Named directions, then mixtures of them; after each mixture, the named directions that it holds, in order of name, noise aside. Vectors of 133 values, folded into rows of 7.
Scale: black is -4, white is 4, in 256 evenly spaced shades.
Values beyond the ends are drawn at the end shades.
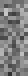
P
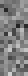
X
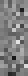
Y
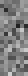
X.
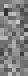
P.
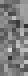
P, X.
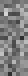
P.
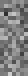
P.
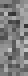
P, X.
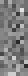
Y.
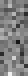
P, Y.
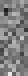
P, X.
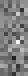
X, Y.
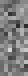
P, X.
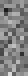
P, X.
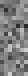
X.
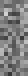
P.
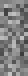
P.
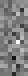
X, Y.
